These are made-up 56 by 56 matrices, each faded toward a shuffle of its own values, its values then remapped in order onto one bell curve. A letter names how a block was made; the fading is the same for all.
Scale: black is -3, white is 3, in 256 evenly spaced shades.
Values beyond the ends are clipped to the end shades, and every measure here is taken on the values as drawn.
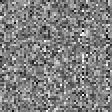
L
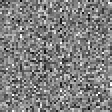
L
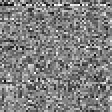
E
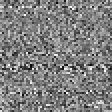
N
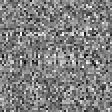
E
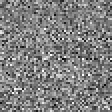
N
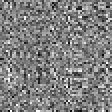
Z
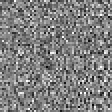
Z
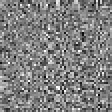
Z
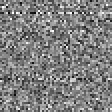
N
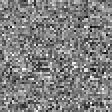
E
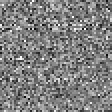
N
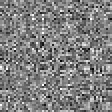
Z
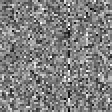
L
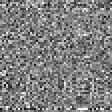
E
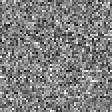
N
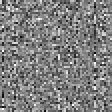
L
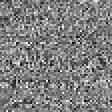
E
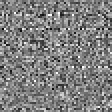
E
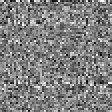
E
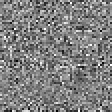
E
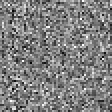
L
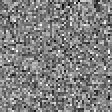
L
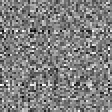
Z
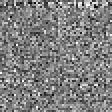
E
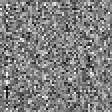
L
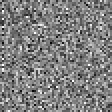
L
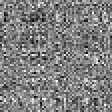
Z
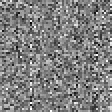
L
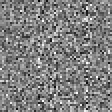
L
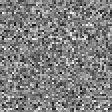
N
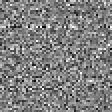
E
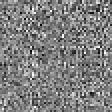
Z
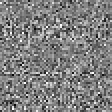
E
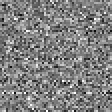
N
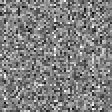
L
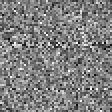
N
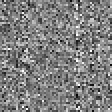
L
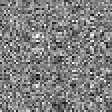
Z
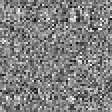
E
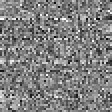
E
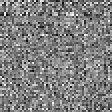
E
